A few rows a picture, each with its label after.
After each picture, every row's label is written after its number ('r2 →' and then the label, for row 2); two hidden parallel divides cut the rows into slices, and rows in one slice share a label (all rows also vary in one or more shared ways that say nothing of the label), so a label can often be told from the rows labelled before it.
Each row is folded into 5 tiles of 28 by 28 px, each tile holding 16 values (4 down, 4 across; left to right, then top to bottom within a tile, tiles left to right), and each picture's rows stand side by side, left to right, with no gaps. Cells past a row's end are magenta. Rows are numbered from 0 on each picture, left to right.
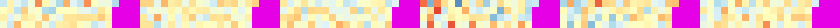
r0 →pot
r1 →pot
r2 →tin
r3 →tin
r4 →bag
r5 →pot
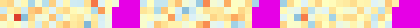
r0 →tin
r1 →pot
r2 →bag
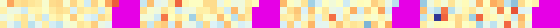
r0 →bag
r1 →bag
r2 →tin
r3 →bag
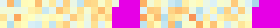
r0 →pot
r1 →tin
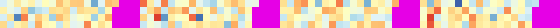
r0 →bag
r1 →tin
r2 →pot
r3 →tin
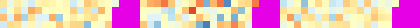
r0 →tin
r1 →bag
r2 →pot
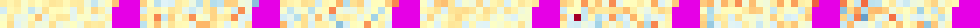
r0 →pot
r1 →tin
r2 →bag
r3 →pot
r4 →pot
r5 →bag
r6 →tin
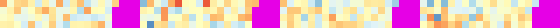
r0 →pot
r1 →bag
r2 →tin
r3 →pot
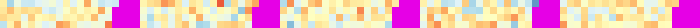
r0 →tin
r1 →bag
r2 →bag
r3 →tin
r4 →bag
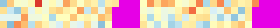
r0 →bag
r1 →bag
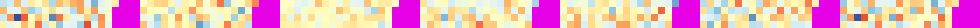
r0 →bag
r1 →bag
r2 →pot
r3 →tin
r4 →tin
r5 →bag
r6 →bag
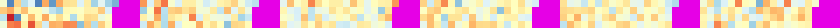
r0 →tin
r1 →tin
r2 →bag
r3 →tin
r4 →tin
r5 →pot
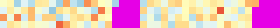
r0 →tin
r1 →bag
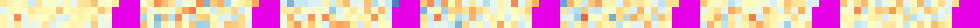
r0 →pot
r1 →bag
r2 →tin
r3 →pot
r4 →bag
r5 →tin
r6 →pot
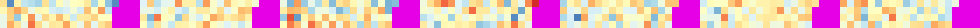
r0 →tin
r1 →pot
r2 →tin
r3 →bag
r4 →bag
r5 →bag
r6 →tin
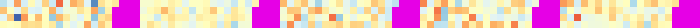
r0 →bag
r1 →pot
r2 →tin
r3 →tin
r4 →pot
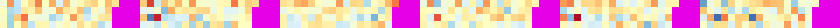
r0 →bag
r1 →pot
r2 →bag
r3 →pot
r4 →pot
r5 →bag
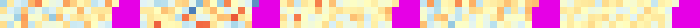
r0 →bag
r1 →tin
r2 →pot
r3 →bag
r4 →pot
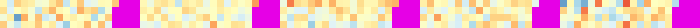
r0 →bag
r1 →pot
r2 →bag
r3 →pot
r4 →pot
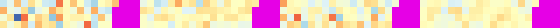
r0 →bag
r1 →pot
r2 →tin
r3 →pot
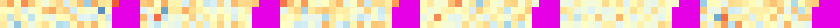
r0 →bag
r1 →pot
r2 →pot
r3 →pot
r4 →pot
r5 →bag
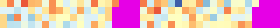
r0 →bag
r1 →tin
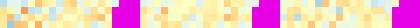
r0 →pot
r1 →pot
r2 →pot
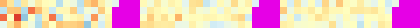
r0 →tin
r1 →pot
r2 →pot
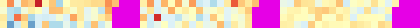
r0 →bag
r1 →pot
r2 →pot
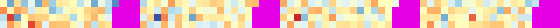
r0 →tin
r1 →bag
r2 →tin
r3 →tin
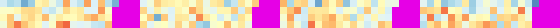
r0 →tin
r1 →bag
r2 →tin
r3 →tin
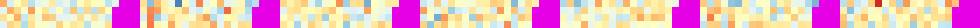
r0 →tin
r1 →tin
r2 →pot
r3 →bag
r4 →pot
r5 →tin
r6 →bag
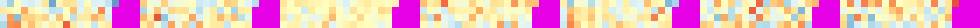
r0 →tin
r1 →tin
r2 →pot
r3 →pot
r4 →tin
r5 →bag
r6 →bag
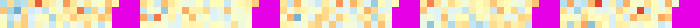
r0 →bag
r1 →pot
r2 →pot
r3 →bag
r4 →bag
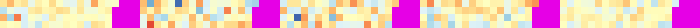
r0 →pot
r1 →tin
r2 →bag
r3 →bag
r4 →pot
